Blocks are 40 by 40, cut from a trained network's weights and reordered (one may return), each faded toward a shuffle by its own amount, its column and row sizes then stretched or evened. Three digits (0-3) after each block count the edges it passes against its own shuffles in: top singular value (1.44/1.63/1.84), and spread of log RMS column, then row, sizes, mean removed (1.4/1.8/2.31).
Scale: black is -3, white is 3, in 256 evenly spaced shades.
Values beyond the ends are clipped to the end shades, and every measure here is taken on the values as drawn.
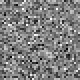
0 0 0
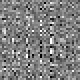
3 3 1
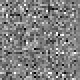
0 2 2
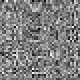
3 2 1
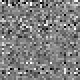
1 2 3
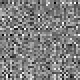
3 1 3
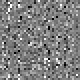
0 3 1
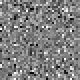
0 2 2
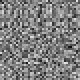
3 0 0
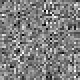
2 2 0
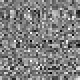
3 1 2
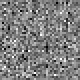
0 1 1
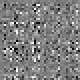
0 3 3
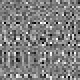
3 2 3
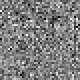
0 1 1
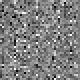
0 3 0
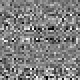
3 0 3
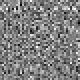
2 1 0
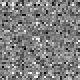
1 1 2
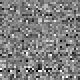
1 1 3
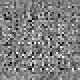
2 2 3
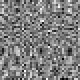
3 2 0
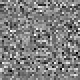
1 0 2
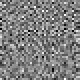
3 2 1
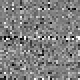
0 2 3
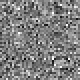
1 0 1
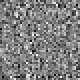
2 0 1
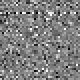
1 1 1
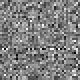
2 1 1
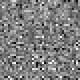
1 1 2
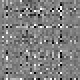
3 3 3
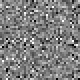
1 2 1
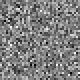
0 0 0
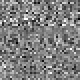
2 0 3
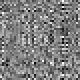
3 3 1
